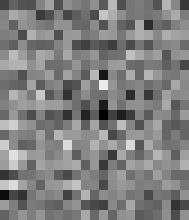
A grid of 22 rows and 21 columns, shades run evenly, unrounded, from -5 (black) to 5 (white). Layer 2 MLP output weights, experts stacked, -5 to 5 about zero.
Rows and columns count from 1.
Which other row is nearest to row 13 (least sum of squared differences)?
7
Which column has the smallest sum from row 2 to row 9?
10
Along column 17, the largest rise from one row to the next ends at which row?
4
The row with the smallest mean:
12
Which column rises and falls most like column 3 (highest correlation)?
2
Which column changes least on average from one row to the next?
18
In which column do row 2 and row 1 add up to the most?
13
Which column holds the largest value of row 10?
5
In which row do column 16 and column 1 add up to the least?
20
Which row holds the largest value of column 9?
19
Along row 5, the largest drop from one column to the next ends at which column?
9
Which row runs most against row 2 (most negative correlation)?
8
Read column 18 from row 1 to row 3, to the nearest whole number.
-2 0 -1
